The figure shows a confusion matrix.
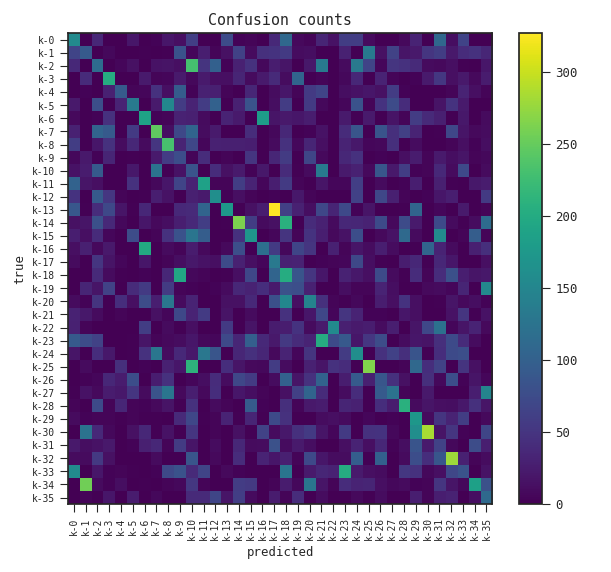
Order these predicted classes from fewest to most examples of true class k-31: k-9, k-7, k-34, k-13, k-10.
k-13, k-10, k-7, k-9, k-34
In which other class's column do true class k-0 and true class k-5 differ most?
k-8
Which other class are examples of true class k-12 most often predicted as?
k-2
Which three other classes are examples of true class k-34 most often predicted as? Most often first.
k-1, k-20, k-35
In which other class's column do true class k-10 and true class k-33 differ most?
k-23
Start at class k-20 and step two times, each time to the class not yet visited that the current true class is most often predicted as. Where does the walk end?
k-9
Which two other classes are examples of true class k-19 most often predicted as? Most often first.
k-35, k-18
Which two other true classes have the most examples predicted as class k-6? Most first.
k-16, k-20
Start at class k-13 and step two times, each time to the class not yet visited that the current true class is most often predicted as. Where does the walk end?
k-24
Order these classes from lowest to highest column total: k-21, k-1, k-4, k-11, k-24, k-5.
k-4, k-5, k-1, k-11, k-21, k-24
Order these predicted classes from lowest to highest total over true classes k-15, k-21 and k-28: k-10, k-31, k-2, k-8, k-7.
k-7, k-8, k-2, k-31, k-10
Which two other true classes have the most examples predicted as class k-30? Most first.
k-16, k-22
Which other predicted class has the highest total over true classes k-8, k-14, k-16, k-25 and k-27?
k-10
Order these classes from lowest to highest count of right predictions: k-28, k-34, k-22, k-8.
k-22, k-34, k-28, k-8
